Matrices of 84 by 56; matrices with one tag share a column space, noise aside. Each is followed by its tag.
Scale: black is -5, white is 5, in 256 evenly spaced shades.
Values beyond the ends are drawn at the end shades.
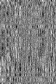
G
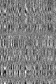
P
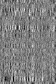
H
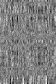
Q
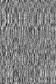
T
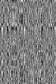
T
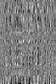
Q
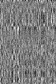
T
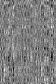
G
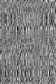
T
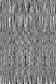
Q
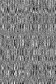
P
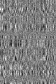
P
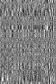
H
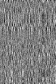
T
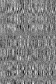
P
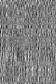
G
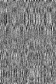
T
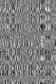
P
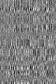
P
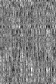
G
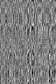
T
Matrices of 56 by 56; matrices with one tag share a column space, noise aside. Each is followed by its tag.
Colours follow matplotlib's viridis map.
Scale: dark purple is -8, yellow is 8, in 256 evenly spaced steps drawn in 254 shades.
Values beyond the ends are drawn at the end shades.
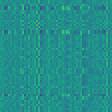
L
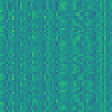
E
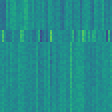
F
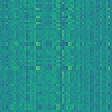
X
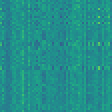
X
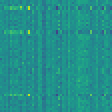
L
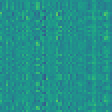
E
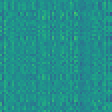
E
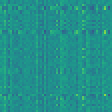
L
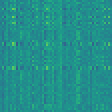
X
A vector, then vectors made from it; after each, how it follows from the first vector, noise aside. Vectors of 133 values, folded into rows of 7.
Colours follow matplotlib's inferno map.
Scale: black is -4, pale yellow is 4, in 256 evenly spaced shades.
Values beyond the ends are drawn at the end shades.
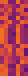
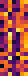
reversed, scaled up.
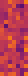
wrapped around, partly zeroed.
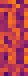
wrapped around.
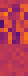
reversed, partly zeroed.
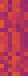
reversed, negated, shrunk.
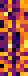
reversed, scaled up.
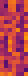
wrapped around.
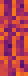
wrapped around.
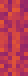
reversed, negated, shrunk.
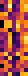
reversed, scaled up.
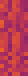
reversed, negated, shrunk.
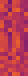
reversed, negated, shrunk.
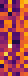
reversed, scaled up.
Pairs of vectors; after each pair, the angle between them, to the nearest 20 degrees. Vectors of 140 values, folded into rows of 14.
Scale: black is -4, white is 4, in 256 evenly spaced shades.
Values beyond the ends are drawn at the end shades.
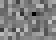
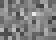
160 degrees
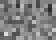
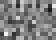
20 degrees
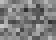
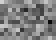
20 degrees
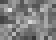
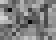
160 degrees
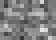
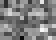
20 degrees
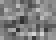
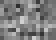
160 degrees
